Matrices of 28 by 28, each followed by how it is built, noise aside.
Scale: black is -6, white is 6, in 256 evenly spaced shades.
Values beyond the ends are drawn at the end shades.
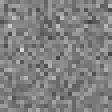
repeating columns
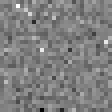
sparse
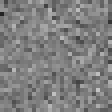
uneven columns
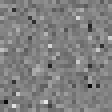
sparse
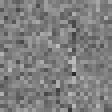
uneven columns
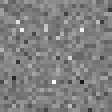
sparse
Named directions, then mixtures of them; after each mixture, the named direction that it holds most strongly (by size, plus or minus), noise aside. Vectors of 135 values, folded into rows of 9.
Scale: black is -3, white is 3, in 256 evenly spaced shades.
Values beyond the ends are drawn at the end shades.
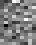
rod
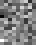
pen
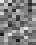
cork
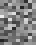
pen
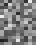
pen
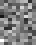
pen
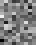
pen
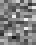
rod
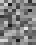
cork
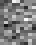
rod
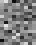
rod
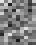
cork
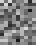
cork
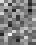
cork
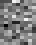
rod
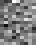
rod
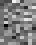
rod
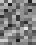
cork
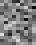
rod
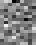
rod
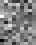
pen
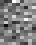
rod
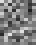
cork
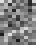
cork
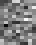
rod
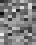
cork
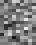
rod
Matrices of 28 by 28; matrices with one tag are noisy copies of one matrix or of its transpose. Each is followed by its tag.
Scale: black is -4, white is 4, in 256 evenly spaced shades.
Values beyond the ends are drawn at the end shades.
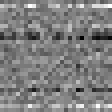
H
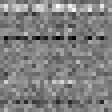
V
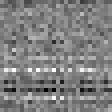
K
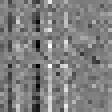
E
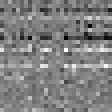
E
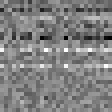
E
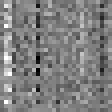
V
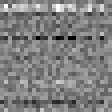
V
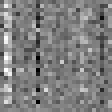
V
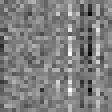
K
